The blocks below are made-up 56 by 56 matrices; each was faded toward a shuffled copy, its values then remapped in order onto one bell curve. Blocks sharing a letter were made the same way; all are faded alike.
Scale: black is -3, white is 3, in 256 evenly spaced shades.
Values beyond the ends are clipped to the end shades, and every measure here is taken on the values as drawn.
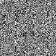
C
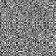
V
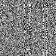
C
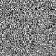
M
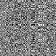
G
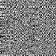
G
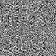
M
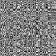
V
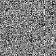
C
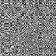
V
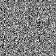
C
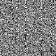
C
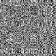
G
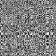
G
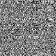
M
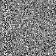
C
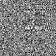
M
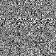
C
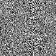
C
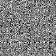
C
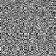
G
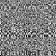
V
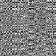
V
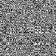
M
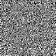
C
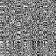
G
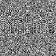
M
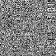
M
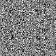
C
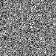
C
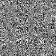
C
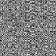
G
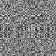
V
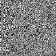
C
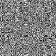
M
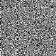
C
